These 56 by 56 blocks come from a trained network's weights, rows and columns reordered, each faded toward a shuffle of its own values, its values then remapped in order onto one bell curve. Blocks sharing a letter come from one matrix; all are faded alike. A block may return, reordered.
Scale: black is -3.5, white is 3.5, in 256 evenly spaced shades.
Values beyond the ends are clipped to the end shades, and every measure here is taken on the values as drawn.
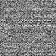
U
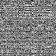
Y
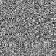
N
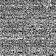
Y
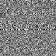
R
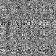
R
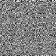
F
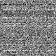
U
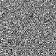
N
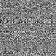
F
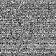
Y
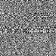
F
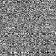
R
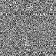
N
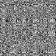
R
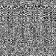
R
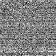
Y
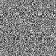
N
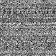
Y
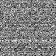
Y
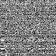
U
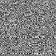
F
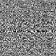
R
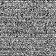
Y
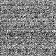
Y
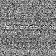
Y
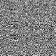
F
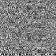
R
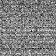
U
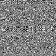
F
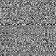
R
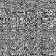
R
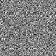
N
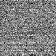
U
